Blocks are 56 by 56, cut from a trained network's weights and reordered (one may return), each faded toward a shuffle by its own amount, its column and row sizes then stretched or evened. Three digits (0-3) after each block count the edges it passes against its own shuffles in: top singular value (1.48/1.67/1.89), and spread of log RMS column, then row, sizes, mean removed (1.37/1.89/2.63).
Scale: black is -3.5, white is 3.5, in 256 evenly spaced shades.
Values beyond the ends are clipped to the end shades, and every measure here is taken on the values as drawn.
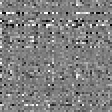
1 2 3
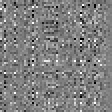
2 3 2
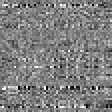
3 0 3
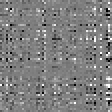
3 3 3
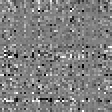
0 3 3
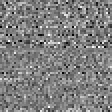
2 0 3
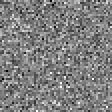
0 0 0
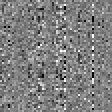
1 3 0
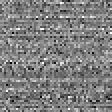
2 0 2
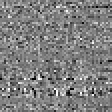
1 0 3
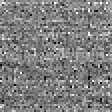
1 1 1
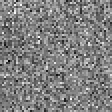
0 0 0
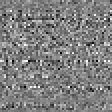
2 0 3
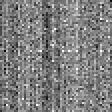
3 1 1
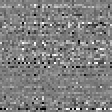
1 1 3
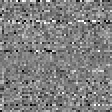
2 0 3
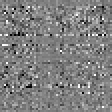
0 2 3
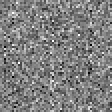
0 2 0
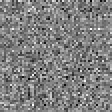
1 1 2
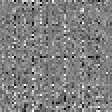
0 3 2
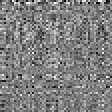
3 1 3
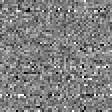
0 0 2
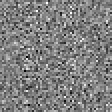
2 2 0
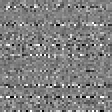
3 1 3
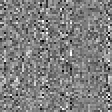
2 3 0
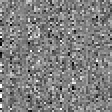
0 3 0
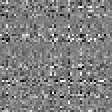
3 2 3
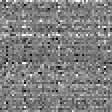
3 2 2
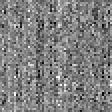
2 2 1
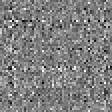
2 2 2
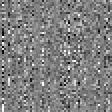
1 3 0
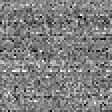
1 0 2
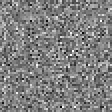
0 1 1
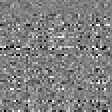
2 2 3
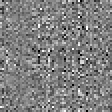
2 3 1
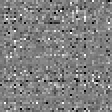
0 2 2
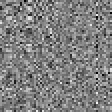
3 2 0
